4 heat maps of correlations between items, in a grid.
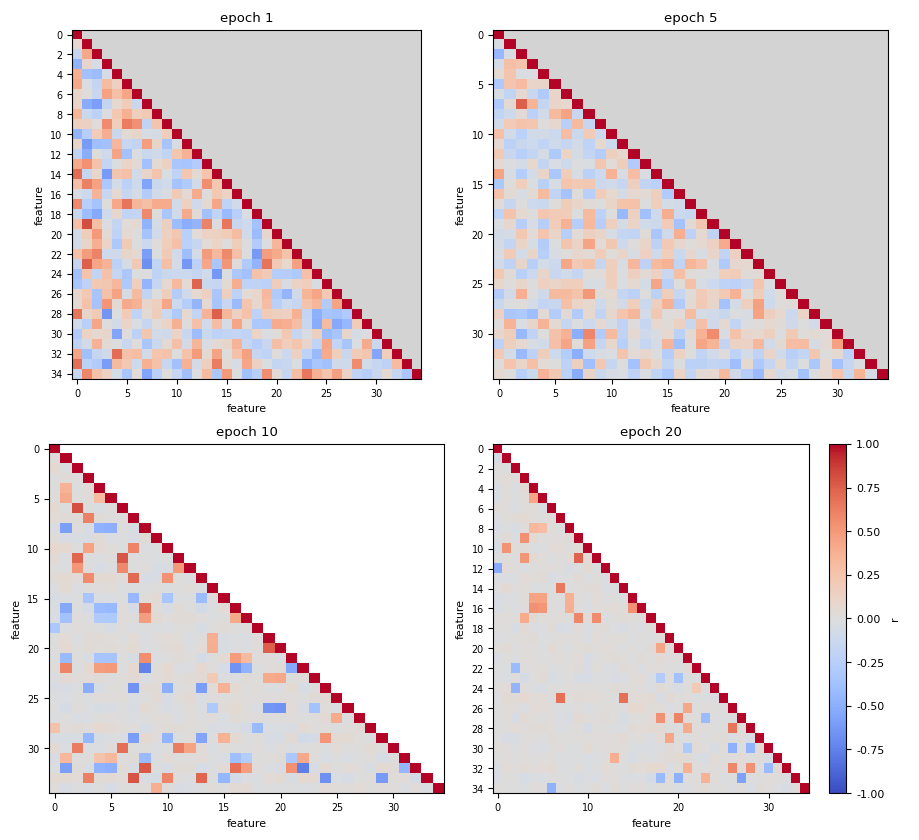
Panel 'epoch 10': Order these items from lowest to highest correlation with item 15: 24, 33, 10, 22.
33, 10, 22, 24
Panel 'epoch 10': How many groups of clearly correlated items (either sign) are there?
7
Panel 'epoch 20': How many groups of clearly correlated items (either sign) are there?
11
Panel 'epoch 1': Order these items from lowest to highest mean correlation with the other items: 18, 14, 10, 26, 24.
18, 24, 10, 26, 14
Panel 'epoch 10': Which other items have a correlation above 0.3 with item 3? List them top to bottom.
7, 10, 13, 33
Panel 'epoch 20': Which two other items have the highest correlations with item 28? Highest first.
26, 32
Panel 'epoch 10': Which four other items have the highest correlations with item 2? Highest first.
6, 11, 30, 12
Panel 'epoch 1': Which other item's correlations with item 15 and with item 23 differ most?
3
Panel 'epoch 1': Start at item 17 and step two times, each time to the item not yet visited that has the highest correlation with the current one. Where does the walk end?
9
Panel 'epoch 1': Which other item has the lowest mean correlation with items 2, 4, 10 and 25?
7
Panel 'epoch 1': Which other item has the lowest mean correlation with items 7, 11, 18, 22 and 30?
23
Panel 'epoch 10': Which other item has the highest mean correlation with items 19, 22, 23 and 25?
20
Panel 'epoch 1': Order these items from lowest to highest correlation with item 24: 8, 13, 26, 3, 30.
8, 13, 30, 3, 26
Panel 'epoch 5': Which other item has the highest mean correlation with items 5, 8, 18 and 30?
31
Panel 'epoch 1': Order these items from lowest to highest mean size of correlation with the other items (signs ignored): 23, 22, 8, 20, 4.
8, 20, 4, 22, 23
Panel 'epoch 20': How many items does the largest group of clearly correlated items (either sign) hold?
5
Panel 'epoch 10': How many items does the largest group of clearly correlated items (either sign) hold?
10
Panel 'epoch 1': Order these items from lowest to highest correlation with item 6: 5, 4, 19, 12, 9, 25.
12, 19, 25, 4, 5, 9
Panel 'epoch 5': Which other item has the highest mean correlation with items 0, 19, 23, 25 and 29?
14
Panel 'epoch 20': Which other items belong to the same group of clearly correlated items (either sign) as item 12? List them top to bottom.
0
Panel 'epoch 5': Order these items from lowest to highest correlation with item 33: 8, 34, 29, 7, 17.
8, 17, 34, 29, 7
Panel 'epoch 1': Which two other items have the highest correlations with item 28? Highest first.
14, 0
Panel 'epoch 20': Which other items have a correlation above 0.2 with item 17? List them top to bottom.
3, 9, 11
